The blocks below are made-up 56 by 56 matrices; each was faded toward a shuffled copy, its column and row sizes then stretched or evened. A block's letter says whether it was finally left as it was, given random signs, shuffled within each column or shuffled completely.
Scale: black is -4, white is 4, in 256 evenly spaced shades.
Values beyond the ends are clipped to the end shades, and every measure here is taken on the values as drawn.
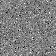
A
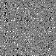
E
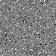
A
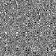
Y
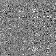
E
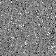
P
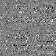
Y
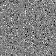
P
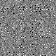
E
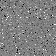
A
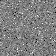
A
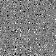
E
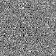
E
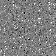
P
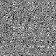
Y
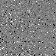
E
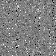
P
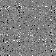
E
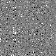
E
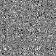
E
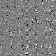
Y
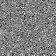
A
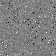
A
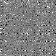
Y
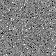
A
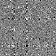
Y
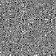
Y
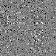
Y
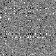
Y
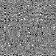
Y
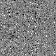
P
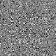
Y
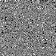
E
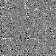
E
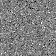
A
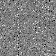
P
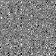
Y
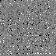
E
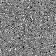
A
